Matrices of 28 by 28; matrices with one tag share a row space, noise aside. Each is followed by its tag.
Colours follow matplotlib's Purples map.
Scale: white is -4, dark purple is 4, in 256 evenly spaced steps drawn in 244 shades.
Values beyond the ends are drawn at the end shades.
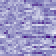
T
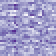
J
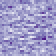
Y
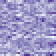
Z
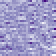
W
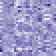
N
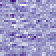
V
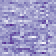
Y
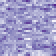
T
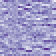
T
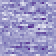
Y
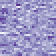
Z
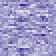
Y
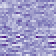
Z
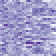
T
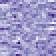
Z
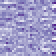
W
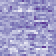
Y
